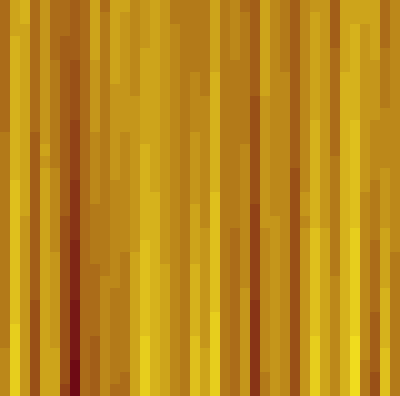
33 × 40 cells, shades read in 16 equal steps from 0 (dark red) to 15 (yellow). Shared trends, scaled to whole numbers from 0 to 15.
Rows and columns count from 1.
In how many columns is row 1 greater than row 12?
12
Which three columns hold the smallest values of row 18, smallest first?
8, 26, 30
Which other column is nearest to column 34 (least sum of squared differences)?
1
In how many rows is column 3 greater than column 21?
19
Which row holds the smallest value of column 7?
33
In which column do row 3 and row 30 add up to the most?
36
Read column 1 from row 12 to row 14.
8 8 8
